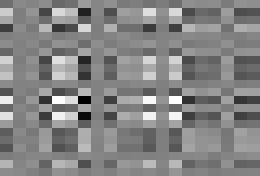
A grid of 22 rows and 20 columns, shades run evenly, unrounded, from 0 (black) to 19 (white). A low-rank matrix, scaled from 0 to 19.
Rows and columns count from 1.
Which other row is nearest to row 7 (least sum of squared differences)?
14
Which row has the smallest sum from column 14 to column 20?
13
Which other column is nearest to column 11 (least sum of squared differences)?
18
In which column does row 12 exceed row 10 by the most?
7
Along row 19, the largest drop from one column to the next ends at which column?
5
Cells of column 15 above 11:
7
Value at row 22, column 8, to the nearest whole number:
10
